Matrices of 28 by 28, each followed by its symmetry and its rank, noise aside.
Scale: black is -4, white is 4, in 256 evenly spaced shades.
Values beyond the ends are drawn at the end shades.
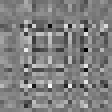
antisymmetric, rank two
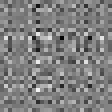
antisymmetric, rank two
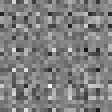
antisymmetric, rank two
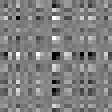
symmetric, rank one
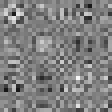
symmetric, rank three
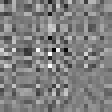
antisymmetric, rank two
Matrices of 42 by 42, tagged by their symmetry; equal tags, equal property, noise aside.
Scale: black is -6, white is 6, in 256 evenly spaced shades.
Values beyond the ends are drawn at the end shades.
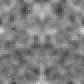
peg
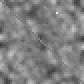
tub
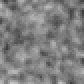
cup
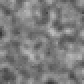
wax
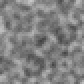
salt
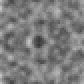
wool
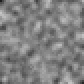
wax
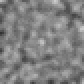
wax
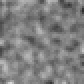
cup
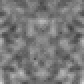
peg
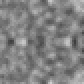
wool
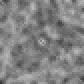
wax
